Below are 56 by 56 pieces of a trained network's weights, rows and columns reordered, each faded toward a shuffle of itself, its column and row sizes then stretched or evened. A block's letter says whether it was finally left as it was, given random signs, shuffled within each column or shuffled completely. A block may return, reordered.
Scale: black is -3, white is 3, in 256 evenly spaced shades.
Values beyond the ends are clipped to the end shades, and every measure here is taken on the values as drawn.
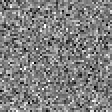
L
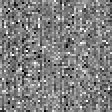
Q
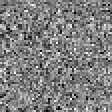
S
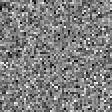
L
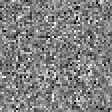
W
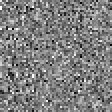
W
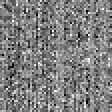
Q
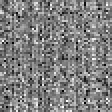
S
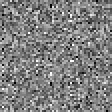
Q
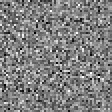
W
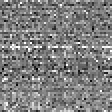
S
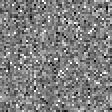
Q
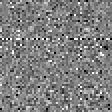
S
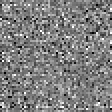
S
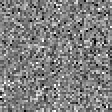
Q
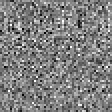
S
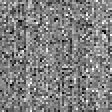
Q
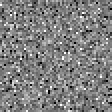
L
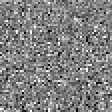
W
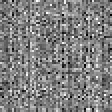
S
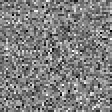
Q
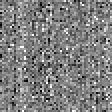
Q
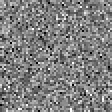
L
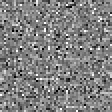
W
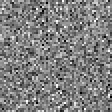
Q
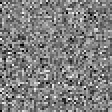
S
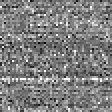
S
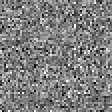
W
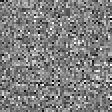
S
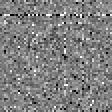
W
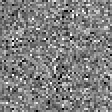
S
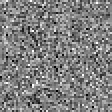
Q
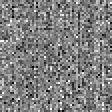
Q
